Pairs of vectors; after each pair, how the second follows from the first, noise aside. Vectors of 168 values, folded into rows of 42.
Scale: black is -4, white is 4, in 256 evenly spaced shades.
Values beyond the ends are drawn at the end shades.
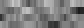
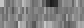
wrapped around, partly zeroed.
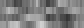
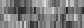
reversed.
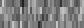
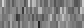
partly zeroed.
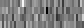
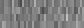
wrapped around, negated, shrunk.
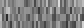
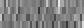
partly zeroed.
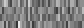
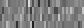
partly zeroed.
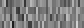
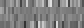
wrapped around, negated, partly zeroed.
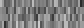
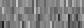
reversed, partly zeroed.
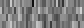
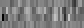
reversed, negated, partly zeroed.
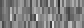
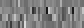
reversed, negated, partly zeroed.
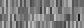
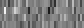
reversed, negated, partly zeroed.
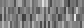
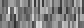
reversed.
